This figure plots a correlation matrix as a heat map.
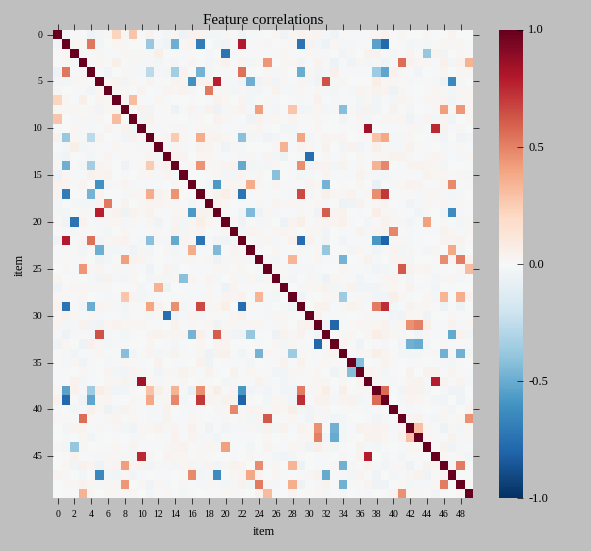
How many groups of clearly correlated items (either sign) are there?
14
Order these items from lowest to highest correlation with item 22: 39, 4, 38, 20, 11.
39, 38, 11, 20, 4
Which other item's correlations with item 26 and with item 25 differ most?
41
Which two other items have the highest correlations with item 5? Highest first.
19, 32
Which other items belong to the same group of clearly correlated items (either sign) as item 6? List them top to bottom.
18
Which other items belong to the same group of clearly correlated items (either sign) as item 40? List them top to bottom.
21
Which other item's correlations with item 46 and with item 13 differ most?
30
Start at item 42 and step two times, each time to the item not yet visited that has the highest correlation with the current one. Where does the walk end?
43
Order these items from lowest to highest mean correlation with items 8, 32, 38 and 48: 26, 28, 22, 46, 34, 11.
34, 22, 26, 11, 28, 46
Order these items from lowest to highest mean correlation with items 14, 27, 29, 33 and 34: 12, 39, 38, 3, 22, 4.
22, 4, 3, 12, 38, 39
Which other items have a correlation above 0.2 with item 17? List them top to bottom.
11, 14, 29, 38, 39
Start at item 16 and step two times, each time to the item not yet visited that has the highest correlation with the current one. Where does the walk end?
23
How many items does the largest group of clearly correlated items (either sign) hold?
9
